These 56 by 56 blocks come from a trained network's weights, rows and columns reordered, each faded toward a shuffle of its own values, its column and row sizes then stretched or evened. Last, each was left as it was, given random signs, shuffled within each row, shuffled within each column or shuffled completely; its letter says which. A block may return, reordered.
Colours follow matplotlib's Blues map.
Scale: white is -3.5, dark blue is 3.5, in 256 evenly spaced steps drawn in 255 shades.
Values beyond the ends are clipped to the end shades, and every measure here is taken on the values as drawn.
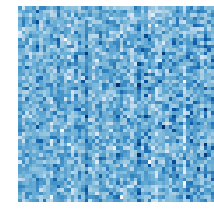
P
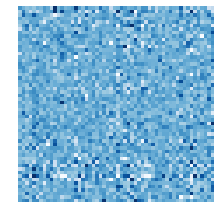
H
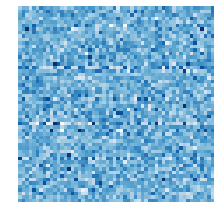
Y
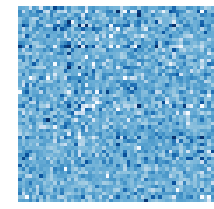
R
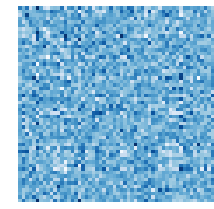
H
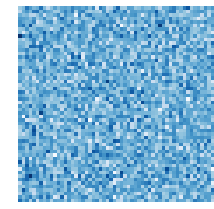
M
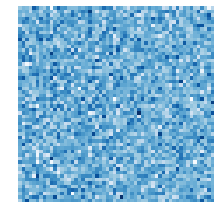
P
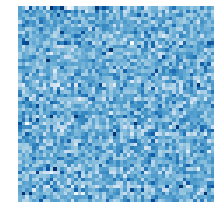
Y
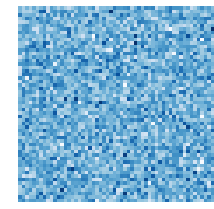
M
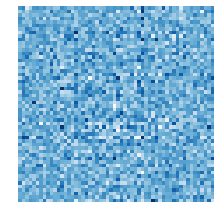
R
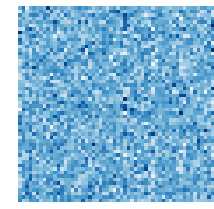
P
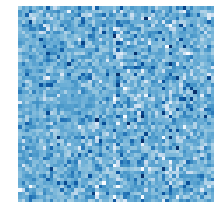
P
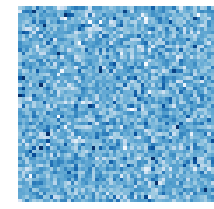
M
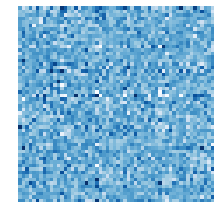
R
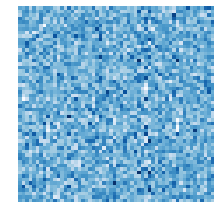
P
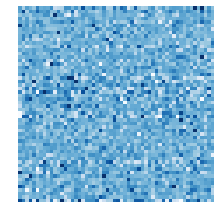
Y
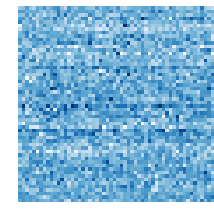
Y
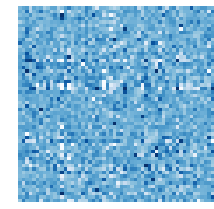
H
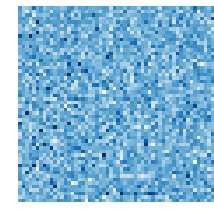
M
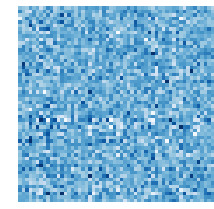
R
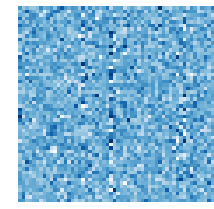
P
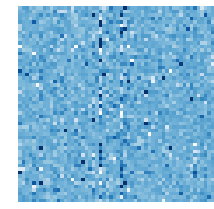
P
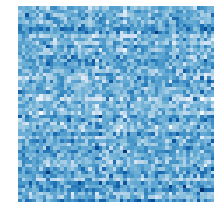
H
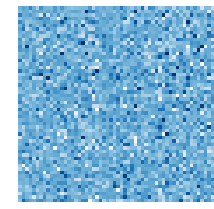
P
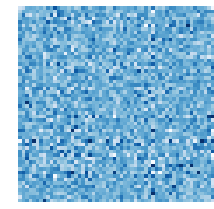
R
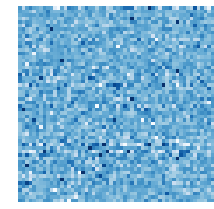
Y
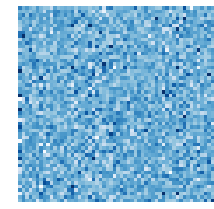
P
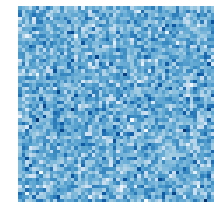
M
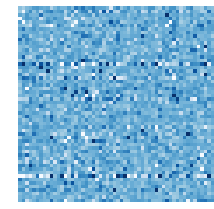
H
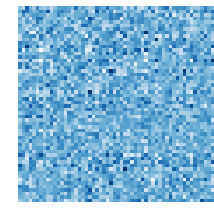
R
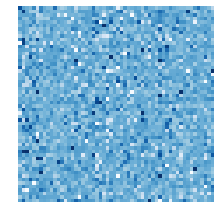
P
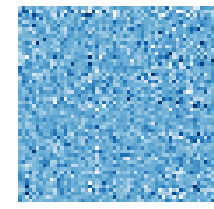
R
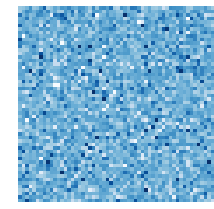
M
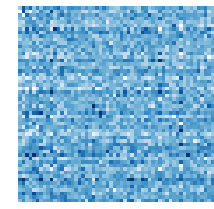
H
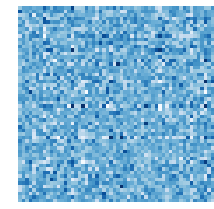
R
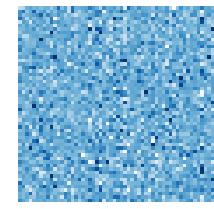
P
